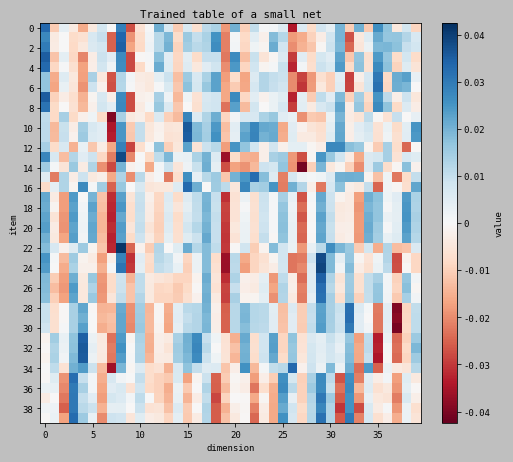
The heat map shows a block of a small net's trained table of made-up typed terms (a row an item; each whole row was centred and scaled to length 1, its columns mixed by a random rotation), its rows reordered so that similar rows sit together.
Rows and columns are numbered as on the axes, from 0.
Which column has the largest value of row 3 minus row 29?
35
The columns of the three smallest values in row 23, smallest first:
19, 9, 37
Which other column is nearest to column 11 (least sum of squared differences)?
6
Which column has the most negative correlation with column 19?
17
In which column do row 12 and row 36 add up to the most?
32
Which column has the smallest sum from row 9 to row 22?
7
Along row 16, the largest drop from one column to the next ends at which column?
25
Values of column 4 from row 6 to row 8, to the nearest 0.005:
-0.02 -0.015 -0.015
